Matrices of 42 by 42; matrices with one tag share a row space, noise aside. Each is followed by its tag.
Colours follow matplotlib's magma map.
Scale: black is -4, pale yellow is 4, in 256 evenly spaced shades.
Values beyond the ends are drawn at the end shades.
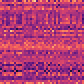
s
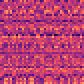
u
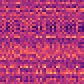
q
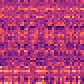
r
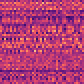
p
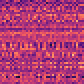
q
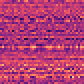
r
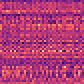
p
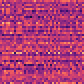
s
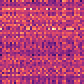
p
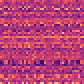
u
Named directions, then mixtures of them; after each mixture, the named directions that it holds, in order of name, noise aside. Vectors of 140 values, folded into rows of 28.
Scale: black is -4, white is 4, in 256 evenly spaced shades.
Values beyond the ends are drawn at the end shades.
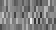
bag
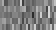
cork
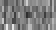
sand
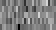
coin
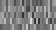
bag, cork.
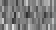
sand.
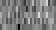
coin.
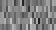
bag, cork.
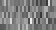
bag, coin.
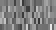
bag, coin, cork.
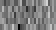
coin, cork, sand.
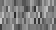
bag, coin.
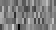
bag, coin, sand.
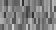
bag, cork, sand.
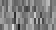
bag, coin, sand.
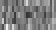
sand.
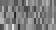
bag, coin, sand.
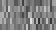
bag, cork.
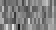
coin, sand.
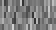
bag, cork, sand.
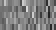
coin, cork.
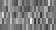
bag.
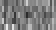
sand.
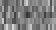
sand.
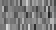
cork, sand.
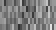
coin, cork.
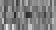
sand.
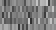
bag, coin, sand.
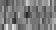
sand.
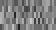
bag, coin, sand.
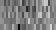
coin, cork.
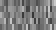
bag, cork.
